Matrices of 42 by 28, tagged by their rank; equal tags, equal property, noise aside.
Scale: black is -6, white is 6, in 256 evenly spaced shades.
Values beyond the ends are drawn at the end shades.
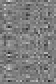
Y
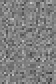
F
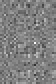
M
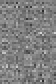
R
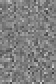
R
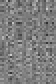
Y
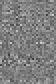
R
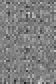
R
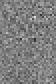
F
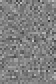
F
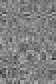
M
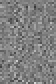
M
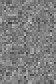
R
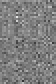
R
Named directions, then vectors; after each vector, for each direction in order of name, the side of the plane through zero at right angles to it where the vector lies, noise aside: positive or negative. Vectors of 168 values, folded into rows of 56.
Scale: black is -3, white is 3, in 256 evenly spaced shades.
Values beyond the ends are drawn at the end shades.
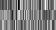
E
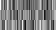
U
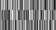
negative, negative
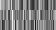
negative, positive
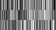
negative, negative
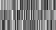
negative, positive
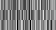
negative, positive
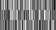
negative, negative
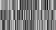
negative, positive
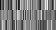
positive, negative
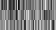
positive, positive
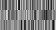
positive, positive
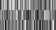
negative, negative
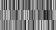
positive, positive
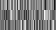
negative, negative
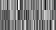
negative, negative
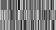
positive, positive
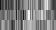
positive, negative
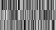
positive, positive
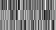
positive, positive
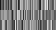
positive, negative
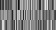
positive, negative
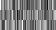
negative, positive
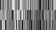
positive, negative
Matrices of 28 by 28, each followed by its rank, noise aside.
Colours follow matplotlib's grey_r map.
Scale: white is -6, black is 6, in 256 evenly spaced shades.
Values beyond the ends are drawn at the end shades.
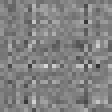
two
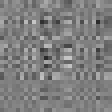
two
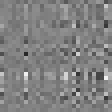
two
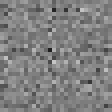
four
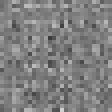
four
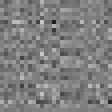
four
